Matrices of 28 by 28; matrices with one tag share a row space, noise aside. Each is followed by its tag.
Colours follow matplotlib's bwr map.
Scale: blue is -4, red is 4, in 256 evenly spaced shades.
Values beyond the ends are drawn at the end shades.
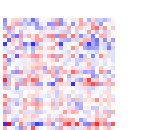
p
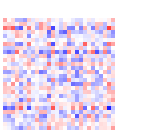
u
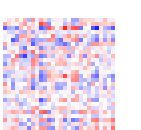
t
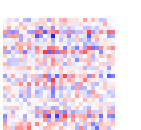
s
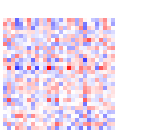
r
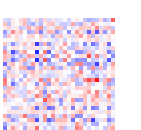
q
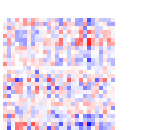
r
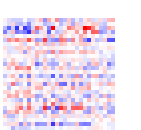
s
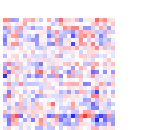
p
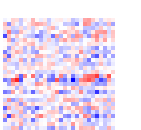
p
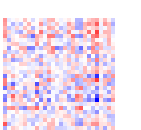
q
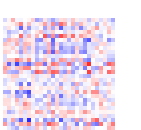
s
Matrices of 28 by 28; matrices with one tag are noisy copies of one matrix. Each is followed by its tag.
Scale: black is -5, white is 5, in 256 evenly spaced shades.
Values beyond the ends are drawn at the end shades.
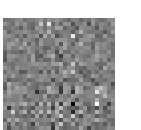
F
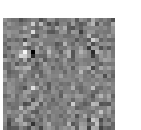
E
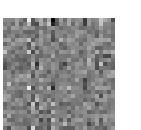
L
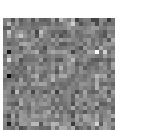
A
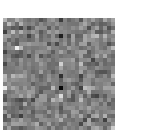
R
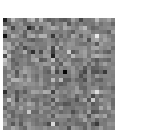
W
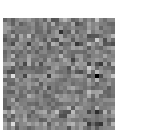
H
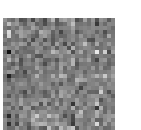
A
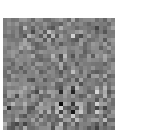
F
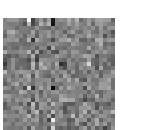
L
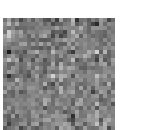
A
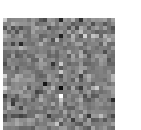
R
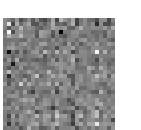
A
